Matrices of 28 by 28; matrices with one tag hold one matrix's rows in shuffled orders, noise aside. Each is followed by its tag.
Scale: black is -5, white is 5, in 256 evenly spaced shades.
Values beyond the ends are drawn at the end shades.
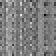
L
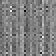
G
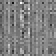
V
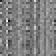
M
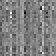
G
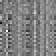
M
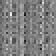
G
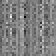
G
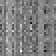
L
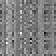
L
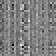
V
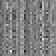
G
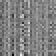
V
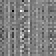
V
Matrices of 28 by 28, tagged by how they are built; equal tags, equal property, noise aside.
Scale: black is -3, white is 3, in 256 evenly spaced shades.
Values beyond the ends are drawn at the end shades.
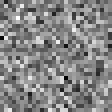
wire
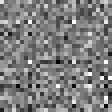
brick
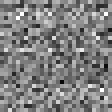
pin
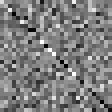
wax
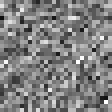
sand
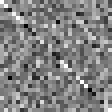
wax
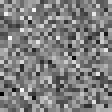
wire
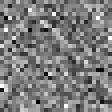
wire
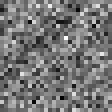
sand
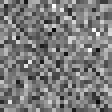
wire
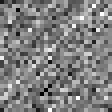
sand
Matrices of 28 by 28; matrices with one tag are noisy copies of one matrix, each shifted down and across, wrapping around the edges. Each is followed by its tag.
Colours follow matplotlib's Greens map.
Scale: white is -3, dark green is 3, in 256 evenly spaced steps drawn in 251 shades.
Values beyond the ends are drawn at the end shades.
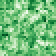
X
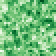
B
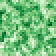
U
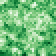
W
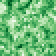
U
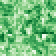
W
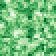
X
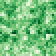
W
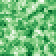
X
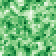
U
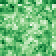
W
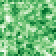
B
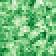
X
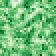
X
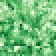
W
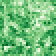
W
